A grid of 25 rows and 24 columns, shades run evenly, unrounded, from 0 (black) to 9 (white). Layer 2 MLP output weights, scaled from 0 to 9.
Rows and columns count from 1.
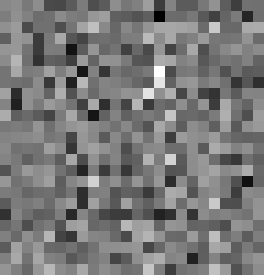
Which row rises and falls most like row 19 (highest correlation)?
18
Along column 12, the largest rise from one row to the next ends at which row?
21
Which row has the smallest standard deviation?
12
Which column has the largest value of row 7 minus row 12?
15
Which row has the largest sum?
3
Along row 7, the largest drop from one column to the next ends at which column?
16
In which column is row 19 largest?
20
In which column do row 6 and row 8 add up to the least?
7
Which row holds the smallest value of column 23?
17
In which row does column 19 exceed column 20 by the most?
10
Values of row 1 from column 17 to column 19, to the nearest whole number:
3 3 4
